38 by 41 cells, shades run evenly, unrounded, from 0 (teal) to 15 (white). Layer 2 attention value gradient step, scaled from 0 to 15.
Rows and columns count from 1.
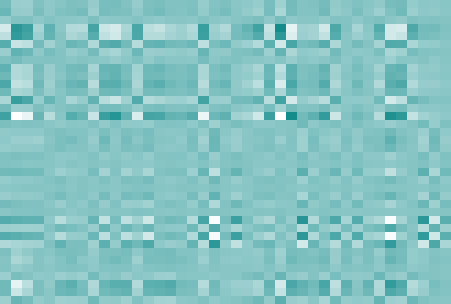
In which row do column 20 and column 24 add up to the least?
31
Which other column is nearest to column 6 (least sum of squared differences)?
32
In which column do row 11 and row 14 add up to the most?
26
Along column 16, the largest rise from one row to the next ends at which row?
38
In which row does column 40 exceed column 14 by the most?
15
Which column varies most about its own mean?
36
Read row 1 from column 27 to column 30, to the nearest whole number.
6 7 7 6
